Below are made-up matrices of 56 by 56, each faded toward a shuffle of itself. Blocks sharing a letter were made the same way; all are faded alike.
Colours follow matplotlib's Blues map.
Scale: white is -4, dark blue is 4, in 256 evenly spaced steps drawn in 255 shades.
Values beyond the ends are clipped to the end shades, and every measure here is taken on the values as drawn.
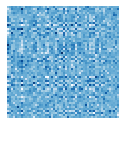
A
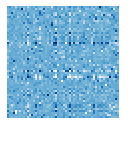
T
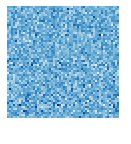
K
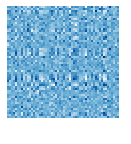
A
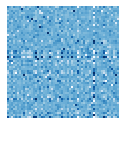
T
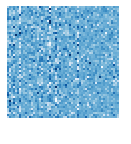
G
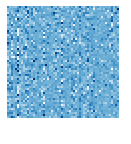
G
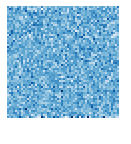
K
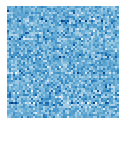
K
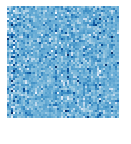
G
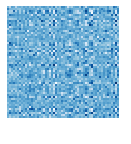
A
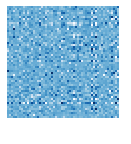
T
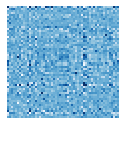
T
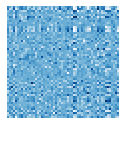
A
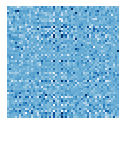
T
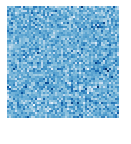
K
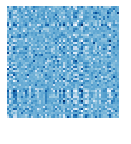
A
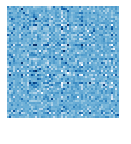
T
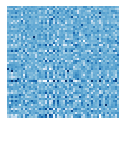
A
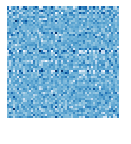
T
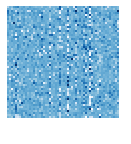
G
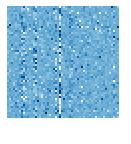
G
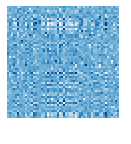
A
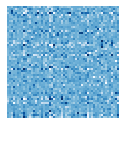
T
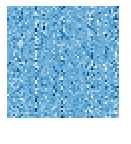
G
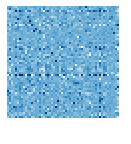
T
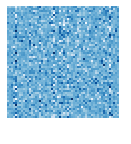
G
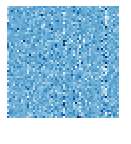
G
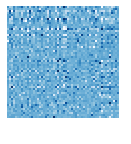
T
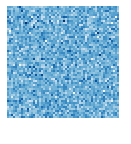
K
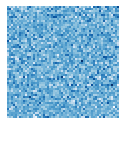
K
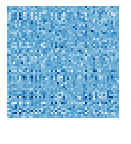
T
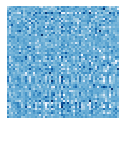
T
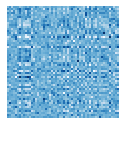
A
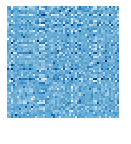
T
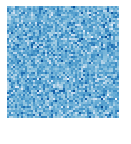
K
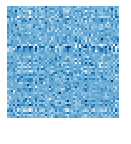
T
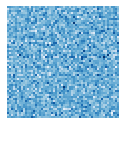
K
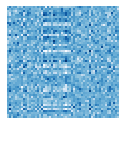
A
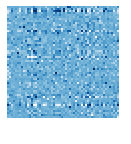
T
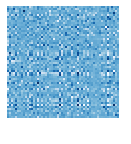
A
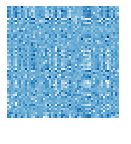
A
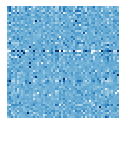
T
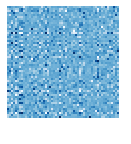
T
